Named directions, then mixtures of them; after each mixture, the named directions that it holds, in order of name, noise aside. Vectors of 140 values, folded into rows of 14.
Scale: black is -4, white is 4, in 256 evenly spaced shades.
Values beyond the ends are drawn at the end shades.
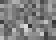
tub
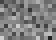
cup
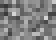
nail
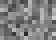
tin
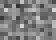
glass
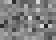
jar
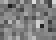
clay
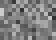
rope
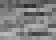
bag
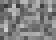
glass, nail, tin.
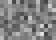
jar, tub.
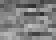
bag.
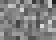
clay.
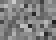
cup, tub.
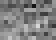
bag, clay, tub.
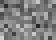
cup, nail.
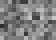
jar, tin.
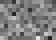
cup, nail.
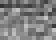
bag, nail.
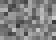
tin.
